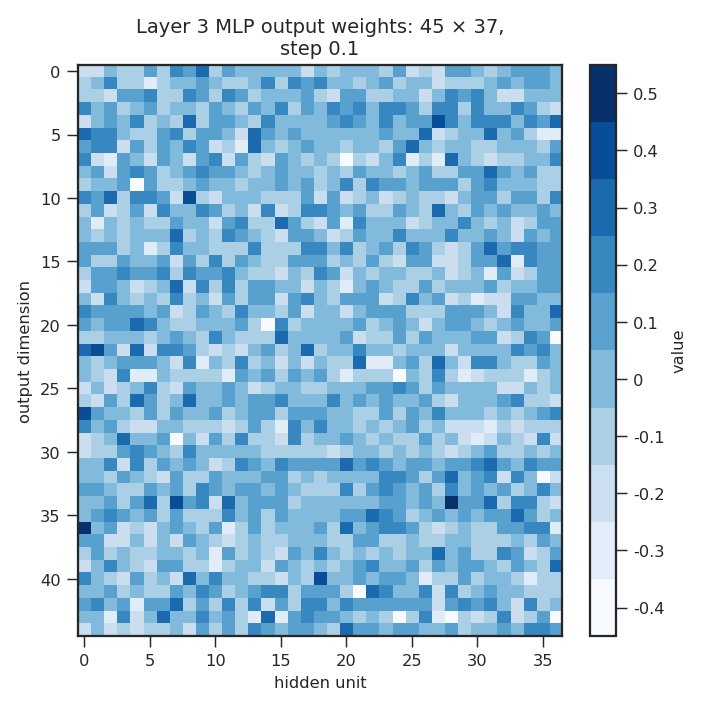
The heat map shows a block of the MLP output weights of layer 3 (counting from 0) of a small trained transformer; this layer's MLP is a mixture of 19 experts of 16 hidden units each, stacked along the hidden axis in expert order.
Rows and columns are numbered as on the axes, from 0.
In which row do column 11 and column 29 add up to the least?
24
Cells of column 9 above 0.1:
8
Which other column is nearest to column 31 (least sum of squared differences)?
30
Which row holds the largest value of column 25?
6
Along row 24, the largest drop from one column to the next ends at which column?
4
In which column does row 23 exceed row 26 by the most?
27
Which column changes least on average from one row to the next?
16
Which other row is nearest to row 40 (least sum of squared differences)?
37
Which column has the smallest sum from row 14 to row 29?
28
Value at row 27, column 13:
0.1
